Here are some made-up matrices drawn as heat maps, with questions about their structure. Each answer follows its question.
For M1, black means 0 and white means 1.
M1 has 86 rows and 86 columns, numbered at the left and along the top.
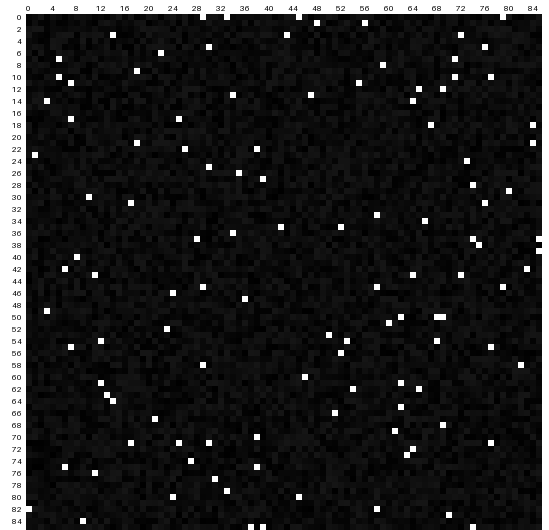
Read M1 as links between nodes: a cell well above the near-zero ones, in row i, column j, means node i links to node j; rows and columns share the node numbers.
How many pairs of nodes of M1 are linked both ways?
7
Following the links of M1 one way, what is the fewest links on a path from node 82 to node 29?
2
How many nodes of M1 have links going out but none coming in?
2
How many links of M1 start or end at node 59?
1
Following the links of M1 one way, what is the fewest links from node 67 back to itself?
3
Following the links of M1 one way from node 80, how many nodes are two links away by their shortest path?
4
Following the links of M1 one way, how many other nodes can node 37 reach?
5
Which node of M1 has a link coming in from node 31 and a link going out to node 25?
node 17
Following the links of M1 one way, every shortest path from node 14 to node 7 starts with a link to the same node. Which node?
node 3
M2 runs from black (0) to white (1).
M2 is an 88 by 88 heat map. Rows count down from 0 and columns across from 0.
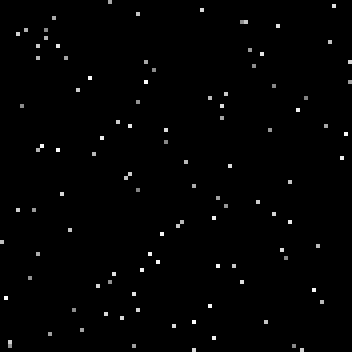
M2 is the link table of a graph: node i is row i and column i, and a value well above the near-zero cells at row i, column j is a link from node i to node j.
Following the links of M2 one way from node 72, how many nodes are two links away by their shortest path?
1
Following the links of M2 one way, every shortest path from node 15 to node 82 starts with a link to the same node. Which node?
node 36
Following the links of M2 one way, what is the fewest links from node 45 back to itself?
5
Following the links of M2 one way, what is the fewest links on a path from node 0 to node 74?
2
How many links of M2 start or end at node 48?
4
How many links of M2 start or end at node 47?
1
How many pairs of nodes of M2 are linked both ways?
4
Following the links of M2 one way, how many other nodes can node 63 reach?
5
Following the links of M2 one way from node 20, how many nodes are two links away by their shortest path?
3
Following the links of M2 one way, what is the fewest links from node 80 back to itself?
5
